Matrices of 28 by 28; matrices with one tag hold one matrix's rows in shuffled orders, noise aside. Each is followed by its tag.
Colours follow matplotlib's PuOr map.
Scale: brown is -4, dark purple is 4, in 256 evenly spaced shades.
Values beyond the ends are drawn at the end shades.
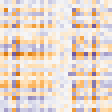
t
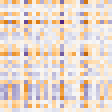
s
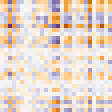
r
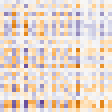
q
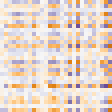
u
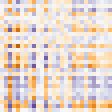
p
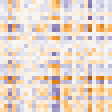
r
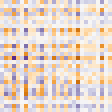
q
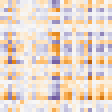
r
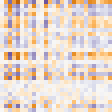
p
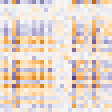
t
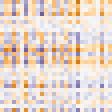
q
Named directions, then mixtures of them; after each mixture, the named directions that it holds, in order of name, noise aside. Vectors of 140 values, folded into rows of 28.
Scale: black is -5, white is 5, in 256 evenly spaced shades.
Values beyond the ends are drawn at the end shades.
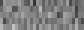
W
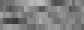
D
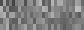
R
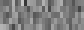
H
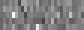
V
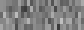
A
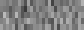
A.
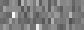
H, V.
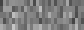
V, W.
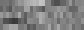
D.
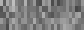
R.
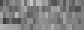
D, H, W.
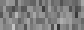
A, R, W.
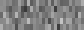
A.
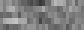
D.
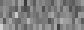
A, H, W.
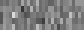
A, V.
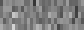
A, V, W.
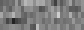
D, V.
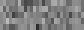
D, R, V.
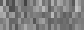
R.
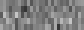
A.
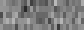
A, D.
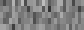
H.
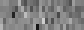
V, W.
